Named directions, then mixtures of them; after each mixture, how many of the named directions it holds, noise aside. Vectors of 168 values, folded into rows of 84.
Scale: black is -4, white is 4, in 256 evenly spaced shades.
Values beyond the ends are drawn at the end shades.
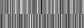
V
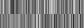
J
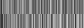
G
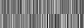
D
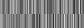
three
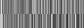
one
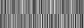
four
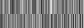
three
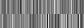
one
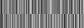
three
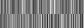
four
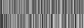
one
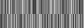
four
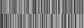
one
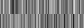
one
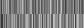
one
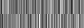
four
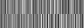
three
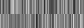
one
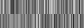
one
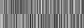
three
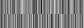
three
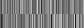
two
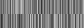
three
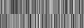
three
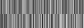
two
